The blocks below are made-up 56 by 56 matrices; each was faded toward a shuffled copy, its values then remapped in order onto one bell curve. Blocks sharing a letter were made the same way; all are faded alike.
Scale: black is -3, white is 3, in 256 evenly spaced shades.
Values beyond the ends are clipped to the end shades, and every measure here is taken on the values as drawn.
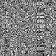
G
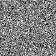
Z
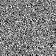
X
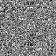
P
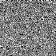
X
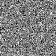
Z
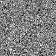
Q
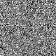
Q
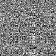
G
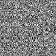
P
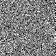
Z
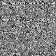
X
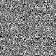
P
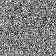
X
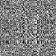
G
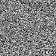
X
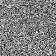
Q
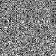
P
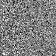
Z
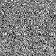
P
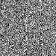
Z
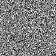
Z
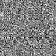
P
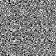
P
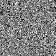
Z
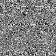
X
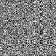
G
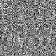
G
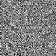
P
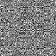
G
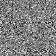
X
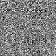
P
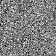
Q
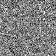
Z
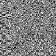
G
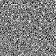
P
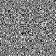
P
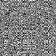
G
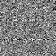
P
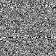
X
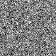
Q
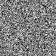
Q
